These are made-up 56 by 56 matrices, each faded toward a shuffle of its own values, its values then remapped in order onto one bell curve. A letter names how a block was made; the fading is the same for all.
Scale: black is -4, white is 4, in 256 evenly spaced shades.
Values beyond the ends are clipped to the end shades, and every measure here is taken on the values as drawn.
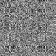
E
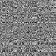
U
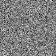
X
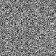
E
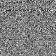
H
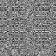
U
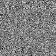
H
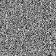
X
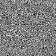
H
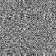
E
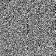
X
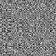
U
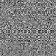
U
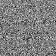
H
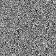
X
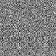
E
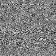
H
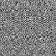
U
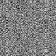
E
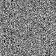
X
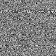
H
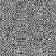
U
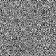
E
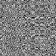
U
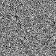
X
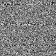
H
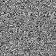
H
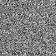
H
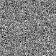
X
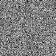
H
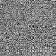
E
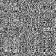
E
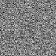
E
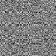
U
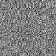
E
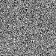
X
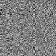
E
